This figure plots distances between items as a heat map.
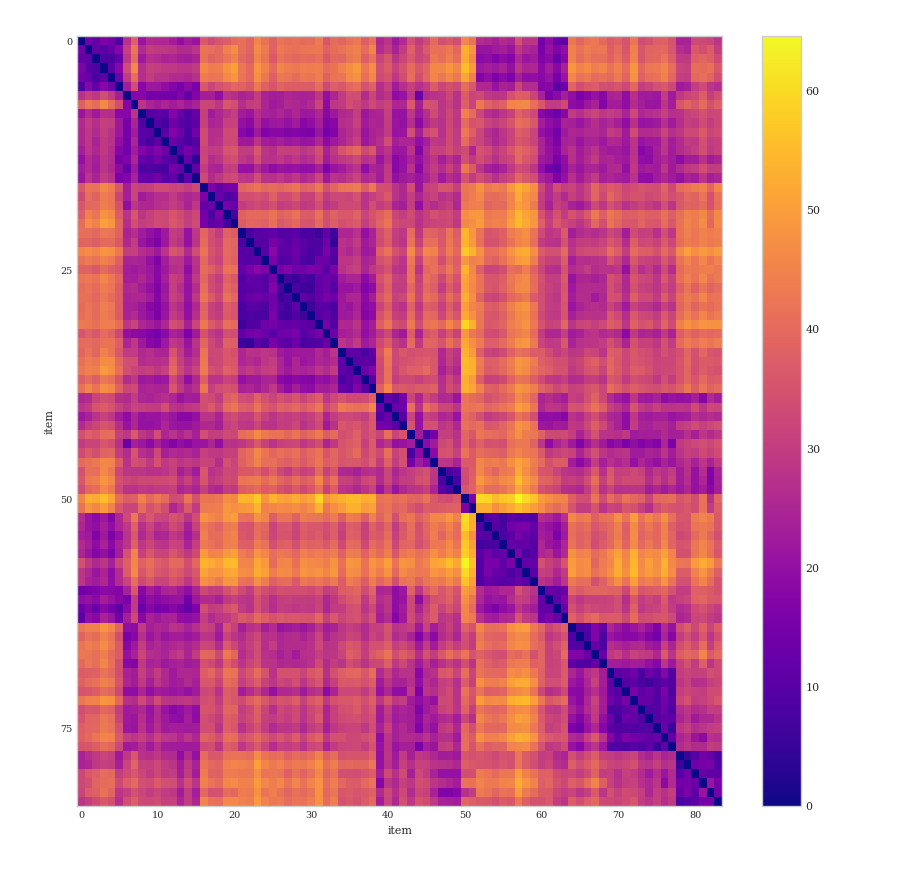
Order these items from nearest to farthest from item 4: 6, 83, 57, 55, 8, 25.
55, 57, 8, 6, 83, 25
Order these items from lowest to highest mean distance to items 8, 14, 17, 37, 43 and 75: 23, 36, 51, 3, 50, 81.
36, 23, 81, 3, 51, 50
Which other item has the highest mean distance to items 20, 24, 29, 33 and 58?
50
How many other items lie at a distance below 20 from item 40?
3
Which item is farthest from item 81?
57
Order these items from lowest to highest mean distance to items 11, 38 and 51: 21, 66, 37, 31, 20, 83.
37, 66, 21, 31, 83, 20
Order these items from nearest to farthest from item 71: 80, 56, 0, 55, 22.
22, 80, 0, 55, 56
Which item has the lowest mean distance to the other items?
14
